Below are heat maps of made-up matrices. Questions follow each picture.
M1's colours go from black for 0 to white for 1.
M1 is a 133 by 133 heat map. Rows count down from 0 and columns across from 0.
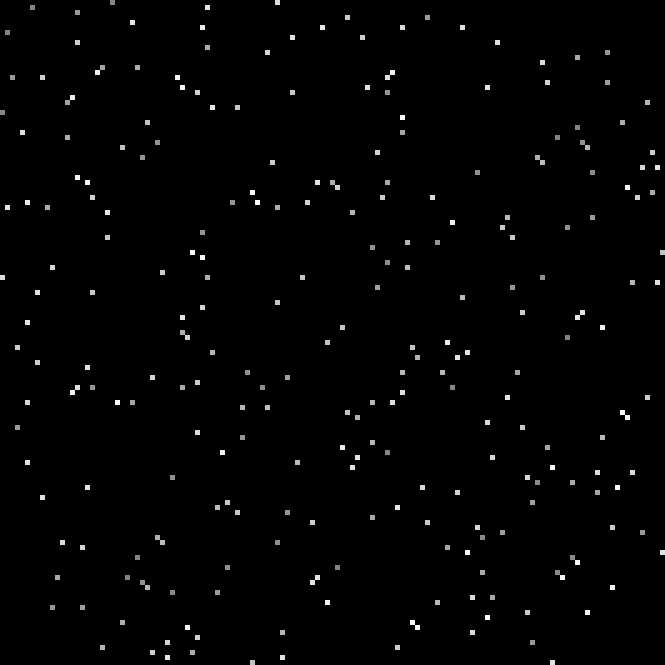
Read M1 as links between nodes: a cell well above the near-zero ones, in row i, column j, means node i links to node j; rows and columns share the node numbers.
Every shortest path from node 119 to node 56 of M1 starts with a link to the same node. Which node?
node 94
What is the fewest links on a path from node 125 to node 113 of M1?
3
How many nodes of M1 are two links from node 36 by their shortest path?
7
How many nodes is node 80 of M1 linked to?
5
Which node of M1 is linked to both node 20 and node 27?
node 13
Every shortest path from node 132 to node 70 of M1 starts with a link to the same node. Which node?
node 110
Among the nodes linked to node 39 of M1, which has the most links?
node 18
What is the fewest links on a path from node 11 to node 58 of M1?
6
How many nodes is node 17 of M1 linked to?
3
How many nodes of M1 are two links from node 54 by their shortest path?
1
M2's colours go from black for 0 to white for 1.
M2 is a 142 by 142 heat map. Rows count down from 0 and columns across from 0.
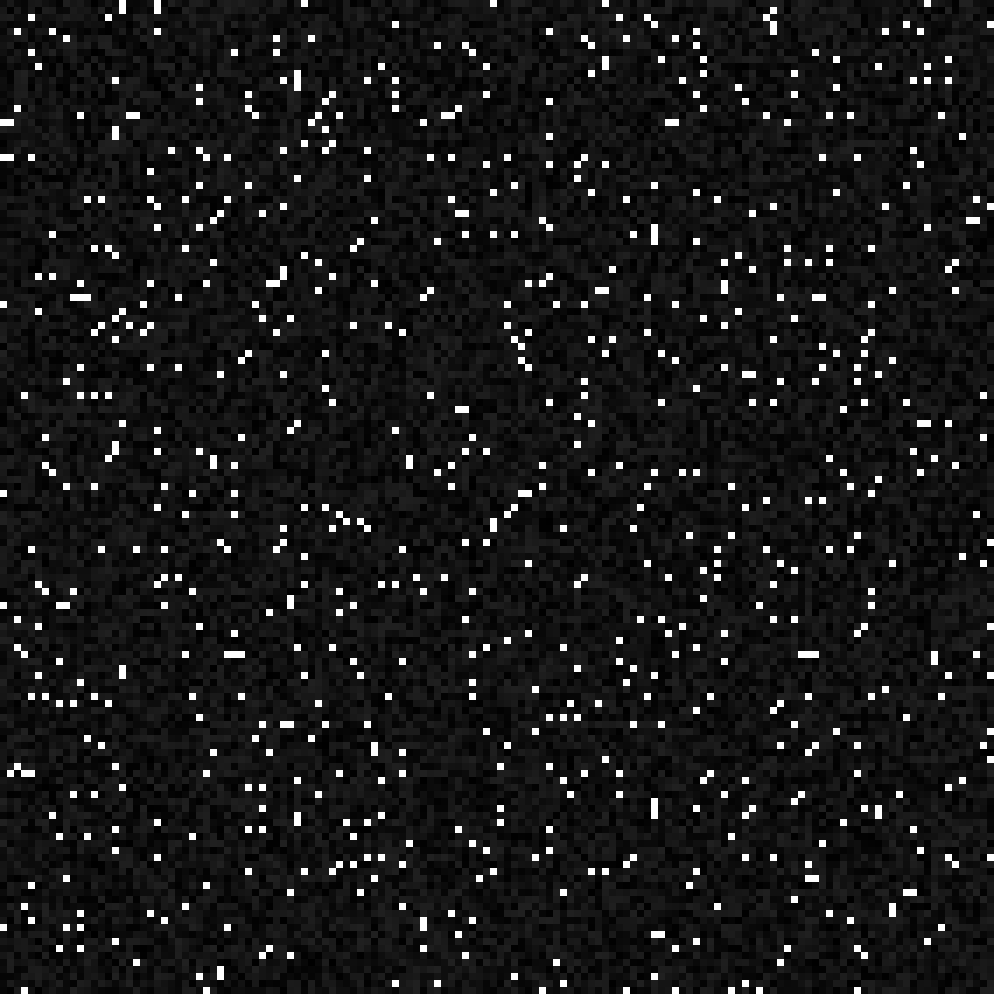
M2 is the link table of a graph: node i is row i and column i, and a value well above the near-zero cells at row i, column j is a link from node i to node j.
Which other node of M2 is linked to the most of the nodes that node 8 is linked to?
node 50
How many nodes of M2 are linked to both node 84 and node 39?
0
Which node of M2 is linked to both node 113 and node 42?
node 10
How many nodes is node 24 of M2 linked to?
1
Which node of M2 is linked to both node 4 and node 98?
node 126
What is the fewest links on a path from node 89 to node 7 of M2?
3
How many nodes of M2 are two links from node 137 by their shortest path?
8
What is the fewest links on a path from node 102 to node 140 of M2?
2
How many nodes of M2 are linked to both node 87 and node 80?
0
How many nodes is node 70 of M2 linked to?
6
